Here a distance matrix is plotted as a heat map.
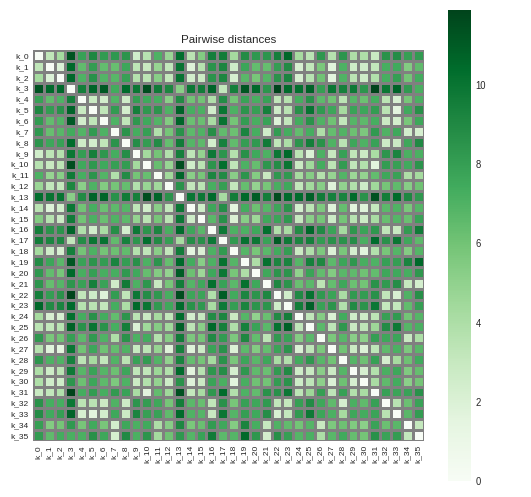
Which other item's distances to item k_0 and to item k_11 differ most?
k_21
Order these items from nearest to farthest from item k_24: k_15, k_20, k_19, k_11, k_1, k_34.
k_1, k_15, k_11, k_20, k_34, k_19
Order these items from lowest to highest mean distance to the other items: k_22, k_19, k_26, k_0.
k_26, k_0, k_22, k_19
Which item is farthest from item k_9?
k_23
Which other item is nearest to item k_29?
k_14
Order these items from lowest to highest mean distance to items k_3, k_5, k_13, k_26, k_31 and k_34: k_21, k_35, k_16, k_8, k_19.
k_35, k_21, k_8, k_16, k_19
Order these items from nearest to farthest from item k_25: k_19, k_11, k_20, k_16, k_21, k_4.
k_11, k_21, k_20, k_4, k_19, k_16
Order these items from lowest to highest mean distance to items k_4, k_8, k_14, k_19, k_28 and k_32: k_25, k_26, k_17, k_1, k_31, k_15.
k_15, k_1, k_31, k_26, k_25, k_17
